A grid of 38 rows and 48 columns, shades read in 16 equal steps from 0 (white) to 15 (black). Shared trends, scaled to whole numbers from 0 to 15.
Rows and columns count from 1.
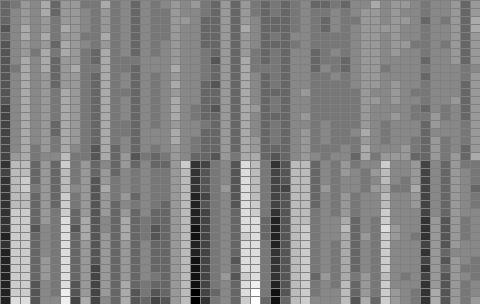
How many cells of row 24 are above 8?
12
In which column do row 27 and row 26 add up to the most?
20
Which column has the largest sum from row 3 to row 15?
1
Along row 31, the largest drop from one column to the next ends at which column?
2
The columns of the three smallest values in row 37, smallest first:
26, 7, 25
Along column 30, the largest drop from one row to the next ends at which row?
21
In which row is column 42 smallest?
24
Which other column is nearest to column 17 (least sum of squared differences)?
4
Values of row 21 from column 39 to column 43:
3 7 7 6 11
